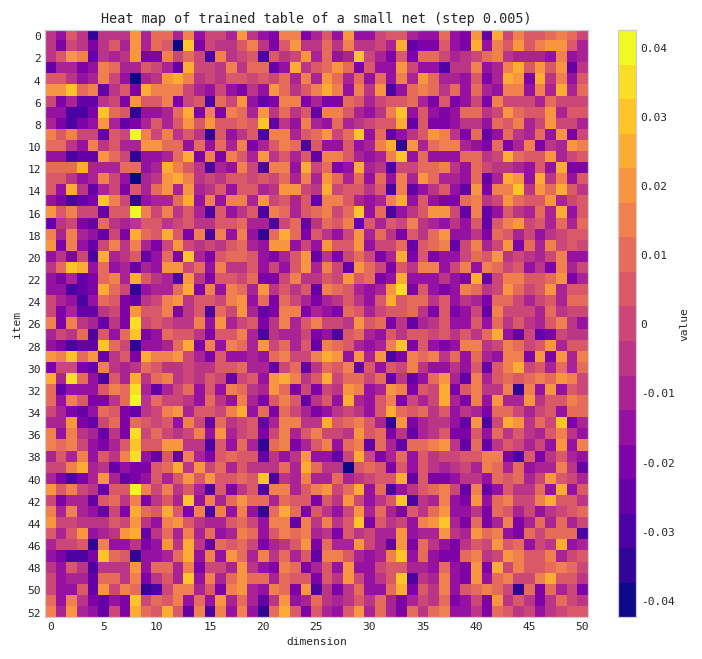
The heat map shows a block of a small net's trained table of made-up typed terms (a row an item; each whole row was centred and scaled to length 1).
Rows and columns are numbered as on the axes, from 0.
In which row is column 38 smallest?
19
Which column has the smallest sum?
4
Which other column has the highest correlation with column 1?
38
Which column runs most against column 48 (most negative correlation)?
32
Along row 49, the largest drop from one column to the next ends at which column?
34
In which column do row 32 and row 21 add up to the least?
10
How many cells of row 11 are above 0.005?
17
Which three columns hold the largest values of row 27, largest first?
8, 42, 18
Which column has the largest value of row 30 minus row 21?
28
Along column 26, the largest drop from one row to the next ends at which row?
6
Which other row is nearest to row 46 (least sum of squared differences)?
20
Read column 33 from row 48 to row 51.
0.005 0.03 0.025 -0.02
